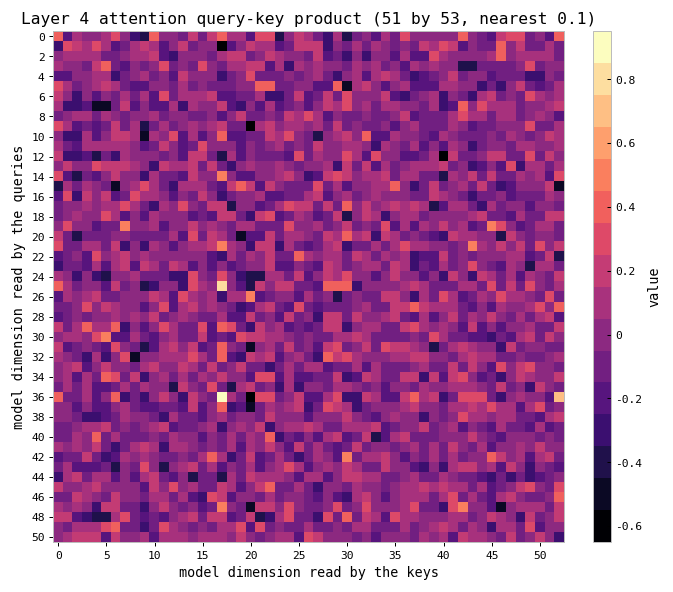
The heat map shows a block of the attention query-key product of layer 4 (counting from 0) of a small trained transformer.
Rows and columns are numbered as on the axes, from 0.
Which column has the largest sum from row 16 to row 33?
17
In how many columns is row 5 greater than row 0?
21
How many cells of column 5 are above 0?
20
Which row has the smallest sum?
4
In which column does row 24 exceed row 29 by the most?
30
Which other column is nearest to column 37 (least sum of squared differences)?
52
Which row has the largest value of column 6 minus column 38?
34
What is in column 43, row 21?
0.5
